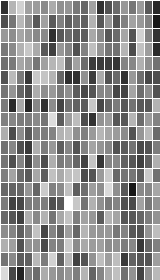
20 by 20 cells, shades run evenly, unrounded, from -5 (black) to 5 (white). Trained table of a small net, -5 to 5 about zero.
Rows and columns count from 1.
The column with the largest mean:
9
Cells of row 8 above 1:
3
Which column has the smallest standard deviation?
5
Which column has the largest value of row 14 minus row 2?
20
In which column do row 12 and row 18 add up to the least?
18
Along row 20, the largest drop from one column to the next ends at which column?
2
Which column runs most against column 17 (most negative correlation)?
12
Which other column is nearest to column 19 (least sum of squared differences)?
8
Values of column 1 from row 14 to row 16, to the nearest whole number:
-1 0 -1
